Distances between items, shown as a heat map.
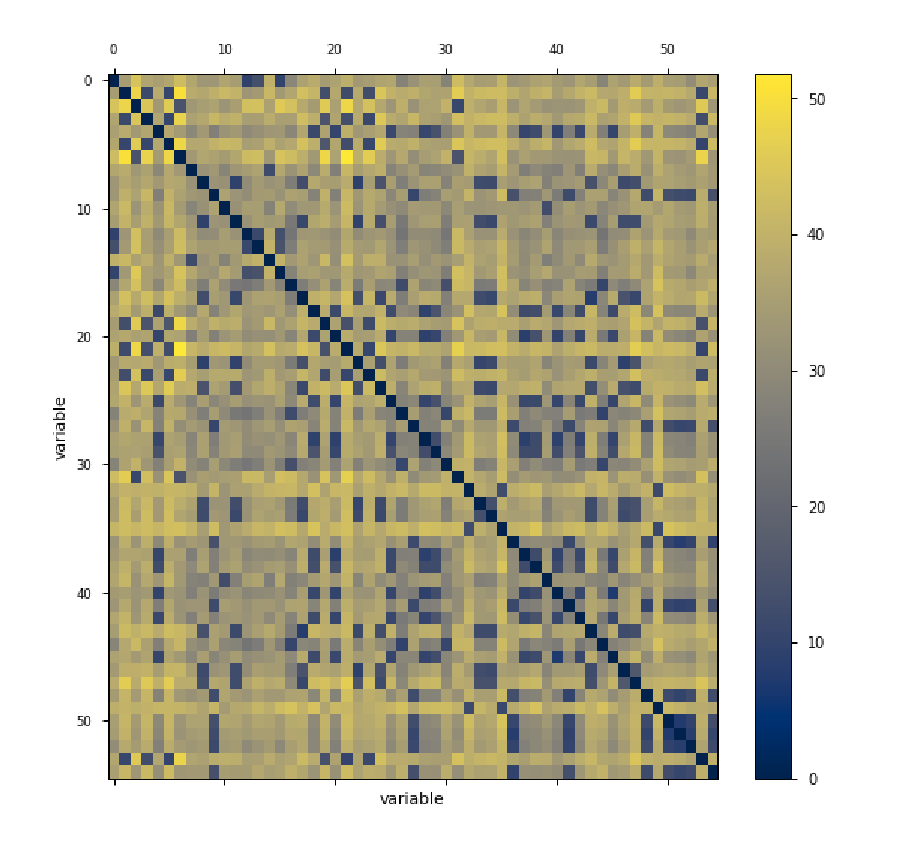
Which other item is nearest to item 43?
17
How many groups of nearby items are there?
10
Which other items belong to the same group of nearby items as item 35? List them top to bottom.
32, 49
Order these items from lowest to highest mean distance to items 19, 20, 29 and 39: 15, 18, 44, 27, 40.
40, 18, 44, 27, 15
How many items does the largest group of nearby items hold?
11
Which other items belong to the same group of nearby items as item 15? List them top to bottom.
0, 12, 13
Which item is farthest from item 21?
6
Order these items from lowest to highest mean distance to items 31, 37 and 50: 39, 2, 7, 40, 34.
40, 2, 7, 39, 34
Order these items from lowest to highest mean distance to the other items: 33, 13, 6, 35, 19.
33, 13, 19, 6, 35
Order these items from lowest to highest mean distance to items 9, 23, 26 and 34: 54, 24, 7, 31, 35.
24, 54, 7, 31, 35
